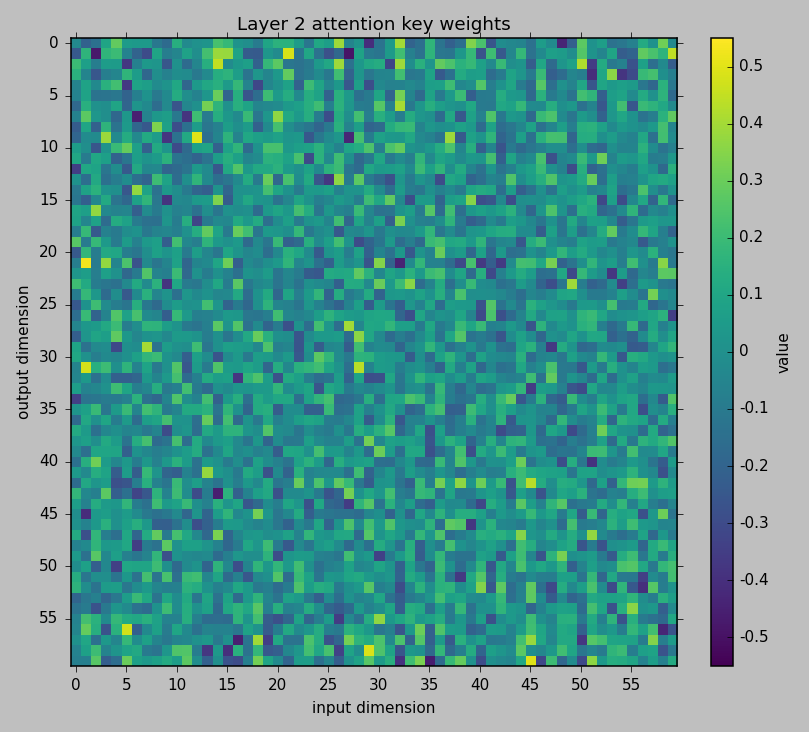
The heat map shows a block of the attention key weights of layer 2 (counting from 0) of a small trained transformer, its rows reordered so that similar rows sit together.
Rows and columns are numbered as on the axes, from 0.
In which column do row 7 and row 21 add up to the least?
6
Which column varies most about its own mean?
32
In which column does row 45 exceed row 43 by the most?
14
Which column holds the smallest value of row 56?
58
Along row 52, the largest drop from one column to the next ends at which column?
41
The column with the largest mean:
28
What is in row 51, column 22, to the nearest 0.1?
0.2
